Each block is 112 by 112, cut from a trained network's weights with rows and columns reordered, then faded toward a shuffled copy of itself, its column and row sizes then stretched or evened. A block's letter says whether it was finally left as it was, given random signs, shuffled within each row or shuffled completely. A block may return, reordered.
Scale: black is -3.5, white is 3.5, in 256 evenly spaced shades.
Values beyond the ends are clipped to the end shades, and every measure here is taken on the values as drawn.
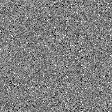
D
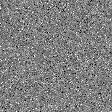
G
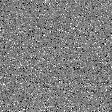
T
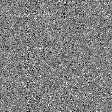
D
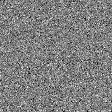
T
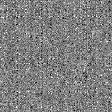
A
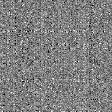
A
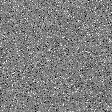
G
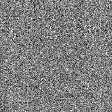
A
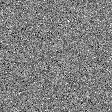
G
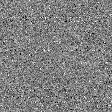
T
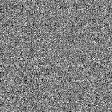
A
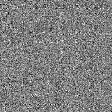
A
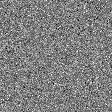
G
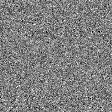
T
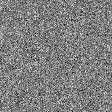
D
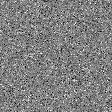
G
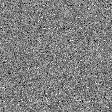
T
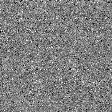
T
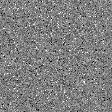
D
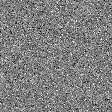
G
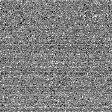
A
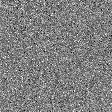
G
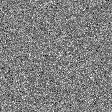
G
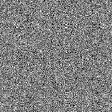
A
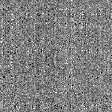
A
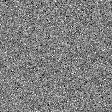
G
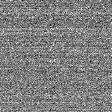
A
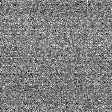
A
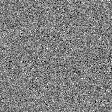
T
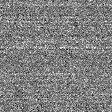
A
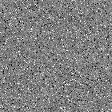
G
